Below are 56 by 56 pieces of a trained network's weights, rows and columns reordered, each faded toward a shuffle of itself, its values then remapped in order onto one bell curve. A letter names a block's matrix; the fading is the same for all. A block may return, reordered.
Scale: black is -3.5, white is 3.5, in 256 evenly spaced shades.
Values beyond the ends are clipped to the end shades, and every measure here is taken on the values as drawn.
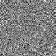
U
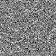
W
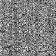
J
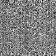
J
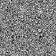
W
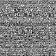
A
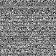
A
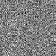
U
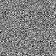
U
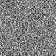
U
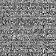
A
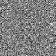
U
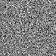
U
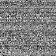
A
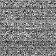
A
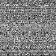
A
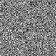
U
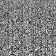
J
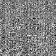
J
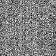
J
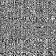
J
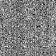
J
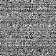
A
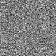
U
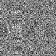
U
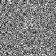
U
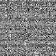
A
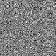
U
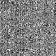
J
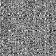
J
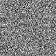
U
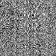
J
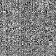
J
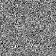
W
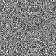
U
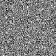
W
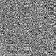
U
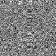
U
